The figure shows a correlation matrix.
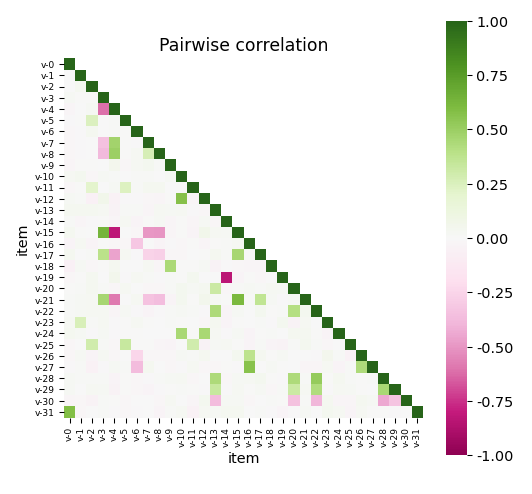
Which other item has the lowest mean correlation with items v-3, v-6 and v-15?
v-4
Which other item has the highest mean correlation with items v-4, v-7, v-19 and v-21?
v-8
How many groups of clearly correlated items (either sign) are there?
9
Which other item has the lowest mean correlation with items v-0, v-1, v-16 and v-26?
v-6
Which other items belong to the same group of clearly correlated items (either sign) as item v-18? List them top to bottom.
v-9
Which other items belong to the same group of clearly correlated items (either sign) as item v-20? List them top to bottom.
v-13, v-22, v-28, v-29, v-30
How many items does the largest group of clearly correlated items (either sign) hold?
7
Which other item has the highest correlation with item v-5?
v-25
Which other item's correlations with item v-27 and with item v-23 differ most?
v-16
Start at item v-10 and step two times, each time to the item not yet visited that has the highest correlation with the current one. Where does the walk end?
v-24
